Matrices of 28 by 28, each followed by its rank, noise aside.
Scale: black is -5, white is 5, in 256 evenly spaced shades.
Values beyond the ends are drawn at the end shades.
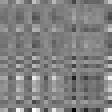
one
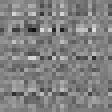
two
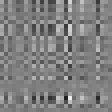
one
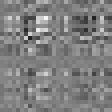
two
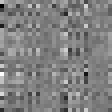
two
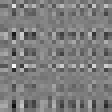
one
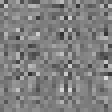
three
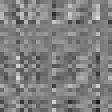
two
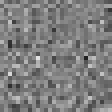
four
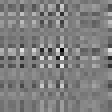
one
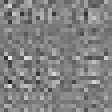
four
